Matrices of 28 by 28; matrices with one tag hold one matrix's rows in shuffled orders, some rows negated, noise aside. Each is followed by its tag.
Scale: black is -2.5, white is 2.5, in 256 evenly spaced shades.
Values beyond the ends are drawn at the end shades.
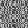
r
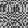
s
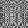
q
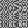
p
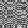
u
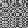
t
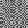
q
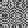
t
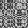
u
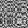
u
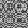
u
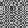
q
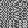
p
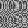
p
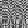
t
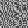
p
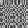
q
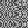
p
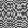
u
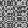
u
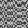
u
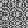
t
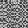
s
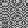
t
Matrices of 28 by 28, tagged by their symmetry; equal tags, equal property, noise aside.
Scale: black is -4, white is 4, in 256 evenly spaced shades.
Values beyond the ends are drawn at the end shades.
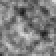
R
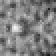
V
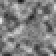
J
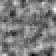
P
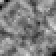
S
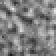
J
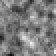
P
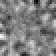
J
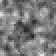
R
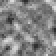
R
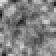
S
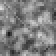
P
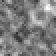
R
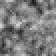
P
